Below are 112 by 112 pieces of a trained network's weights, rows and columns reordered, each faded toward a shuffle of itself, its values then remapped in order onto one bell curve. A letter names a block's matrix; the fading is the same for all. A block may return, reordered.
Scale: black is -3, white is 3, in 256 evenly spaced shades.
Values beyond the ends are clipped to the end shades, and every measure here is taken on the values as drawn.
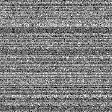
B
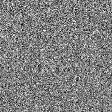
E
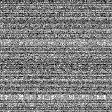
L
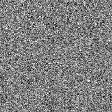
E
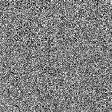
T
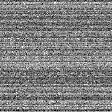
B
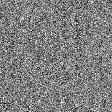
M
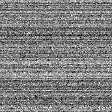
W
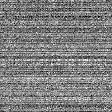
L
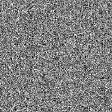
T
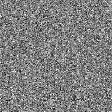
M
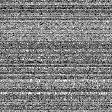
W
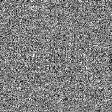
T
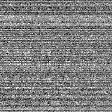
B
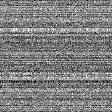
L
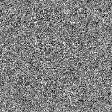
T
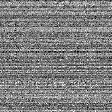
B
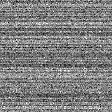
B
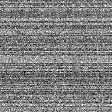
B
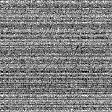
B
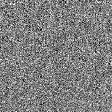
M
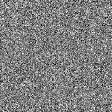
T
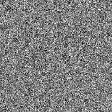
M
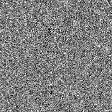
M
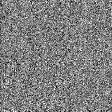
M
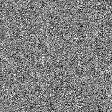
E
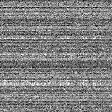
L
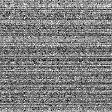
W
